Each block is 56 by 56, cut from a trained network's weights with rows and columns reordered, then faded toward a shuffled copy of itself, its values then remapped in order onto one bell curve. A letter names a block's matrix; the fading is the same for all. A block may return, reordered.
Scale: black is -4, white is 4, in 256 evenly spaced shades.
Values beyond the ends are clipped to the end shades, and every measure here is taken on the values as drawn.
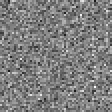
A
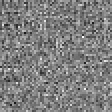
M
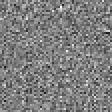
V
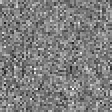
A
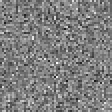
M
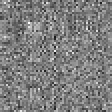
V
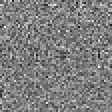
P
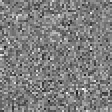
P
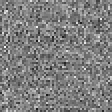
M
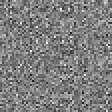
V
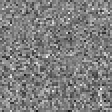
M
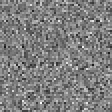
P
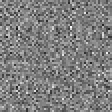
V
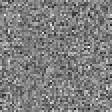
A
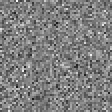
A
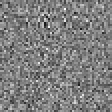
V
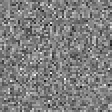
M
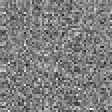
V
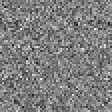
P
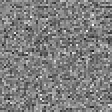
P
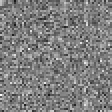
M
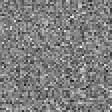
M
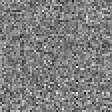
A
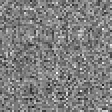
M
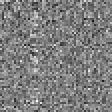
V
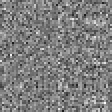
V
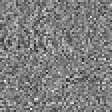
M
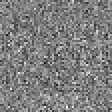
P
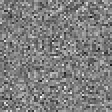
M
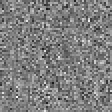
A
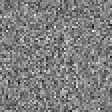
A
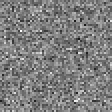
P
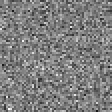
P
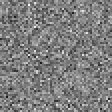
M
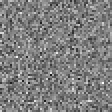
A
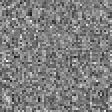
V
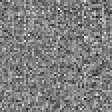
M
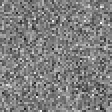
P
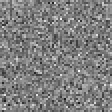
P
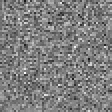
P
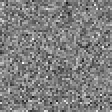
P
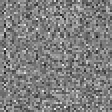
V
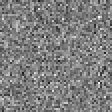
A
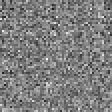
M
